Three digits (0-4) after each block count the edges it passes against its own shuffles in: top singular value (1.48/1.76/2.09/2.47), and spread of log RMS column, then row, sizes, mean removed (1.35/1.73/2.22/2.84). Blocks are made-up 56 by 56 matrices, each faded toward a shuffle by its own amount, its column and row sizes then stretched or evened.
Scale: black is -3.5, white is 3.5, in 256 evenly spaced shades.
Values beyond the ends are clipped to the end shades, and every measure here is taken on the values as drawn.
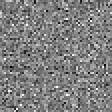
2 1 1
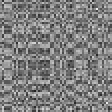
4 2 3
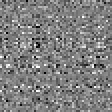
3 1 4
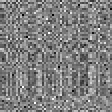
4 1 0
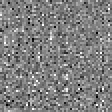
2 2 0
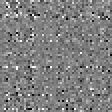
0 3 3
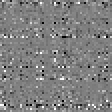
0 3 4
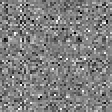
3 1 1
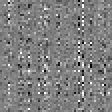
3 4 2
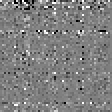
0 2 4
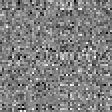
3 1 3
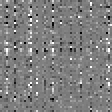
3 4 2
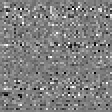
1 2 4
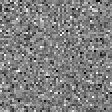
1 0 0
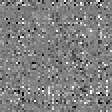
0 3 3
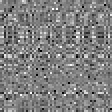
4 0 3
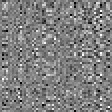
3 4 0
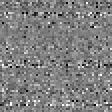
0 1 4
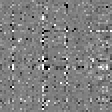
3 3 2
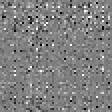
1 3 3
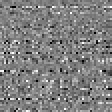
3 1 4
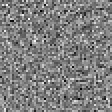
1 0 1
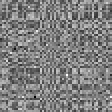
4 1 1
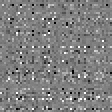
1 2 4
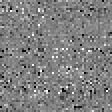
1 1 2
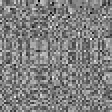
4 0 0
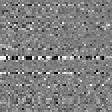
4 1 4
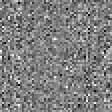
2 3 0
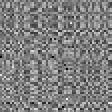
4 0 3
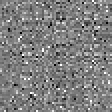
3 1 0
